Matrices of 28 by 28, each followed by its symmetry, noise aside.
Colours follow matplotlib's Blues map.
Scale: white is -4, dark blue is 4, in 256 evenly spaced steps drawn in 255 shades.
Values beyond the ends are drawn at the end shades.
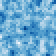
no symmetry.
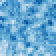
no symmetry.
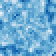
symmetric.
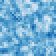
no symmetry.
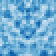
mirrored left to right.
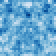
mirrored left to right.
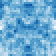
mirrored left to right.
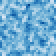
same after a half turn.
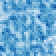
same after a half turn.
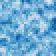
no symmetry.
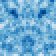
mirrored left to right.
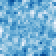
same after a half turn.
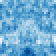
mirrored left to right.
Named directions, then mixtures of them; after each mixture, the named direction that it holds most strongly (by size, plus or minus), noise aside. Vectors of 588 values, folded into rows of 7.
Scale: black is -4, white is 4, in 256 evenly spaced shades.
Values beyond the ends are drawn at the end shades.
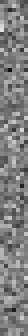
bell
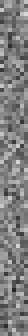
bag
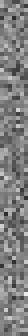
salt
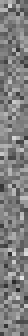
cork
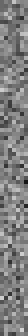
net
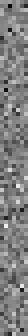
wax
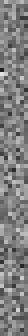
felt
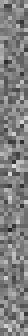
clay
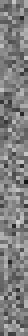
net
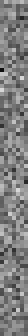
felt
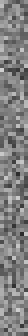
salt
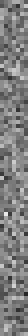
salt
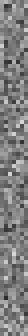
clay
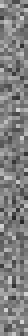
salt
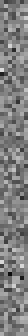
felt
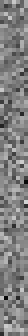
net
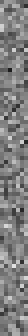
bell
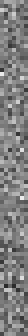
felt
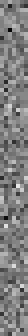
wax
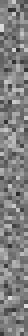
bell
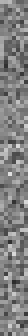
clay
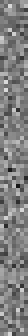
wax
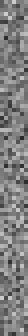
net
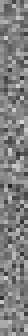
net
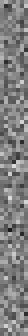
clay
